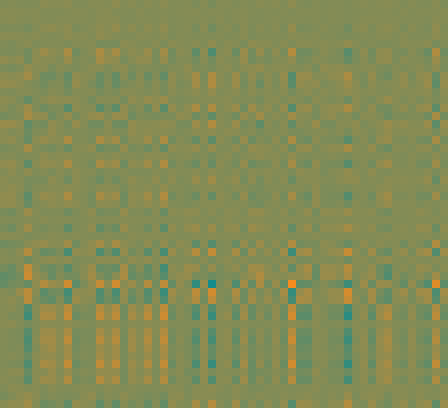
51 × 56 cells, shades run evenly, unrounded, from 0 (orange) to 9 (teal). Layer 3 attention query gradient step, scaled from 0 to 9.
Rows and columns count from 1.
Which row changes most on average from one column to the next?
36
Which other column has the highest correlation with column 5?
23
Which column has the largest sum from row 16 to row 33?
4
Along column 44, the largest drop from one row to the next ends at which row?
37
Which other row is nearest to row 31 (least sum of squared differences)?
7
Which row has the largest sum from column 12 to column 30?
35
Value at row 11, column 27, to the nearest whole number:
3
